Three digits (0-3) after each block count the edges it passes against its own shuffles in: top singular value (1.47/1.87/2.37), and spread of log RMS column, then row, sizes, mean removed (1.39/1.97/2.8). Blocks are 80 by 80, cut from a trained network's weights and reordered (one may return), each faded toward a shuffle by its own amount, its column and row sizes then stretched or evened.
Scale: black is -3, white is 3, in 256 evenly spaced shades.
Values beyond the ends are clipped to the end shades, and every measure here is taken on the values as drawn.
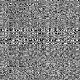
2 0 3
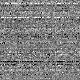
2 0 3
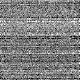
3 2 2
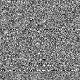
1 0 2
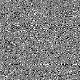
2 0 2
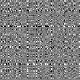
3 3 3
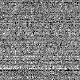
2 2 2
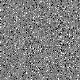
1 2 0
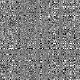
1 3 3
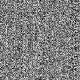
1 2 0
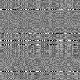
3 0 3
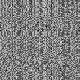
3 1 0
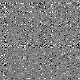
1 2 3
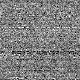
1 1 2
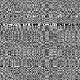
3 1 3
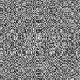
3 2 0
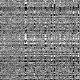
3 3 1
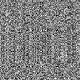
2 0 1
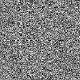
1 2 2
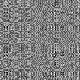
3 2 1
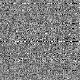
1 0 3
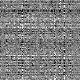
3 3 1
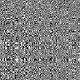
3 3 2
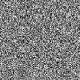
2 1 1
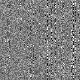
0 3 0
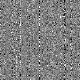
0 3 1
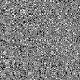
2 1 1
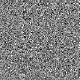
1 2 2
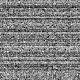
3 0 1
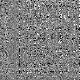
0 3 2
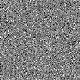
2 1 0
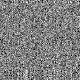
1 1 1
